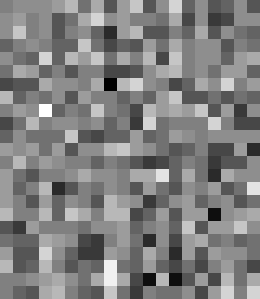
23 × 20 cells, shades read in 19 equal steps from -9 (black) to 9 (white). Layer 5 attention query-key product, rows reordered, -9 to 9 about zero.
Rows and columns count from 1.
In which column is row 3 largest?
2
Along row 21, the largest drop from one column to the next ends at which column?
10
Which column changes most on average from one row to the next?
12
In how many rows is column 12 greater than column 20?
9
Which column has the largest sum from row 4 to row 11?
14
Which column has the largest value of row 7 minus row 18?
11
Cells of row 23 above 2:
5
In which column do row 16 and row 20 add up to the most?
4
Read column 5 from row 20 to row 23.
1 0 3 4
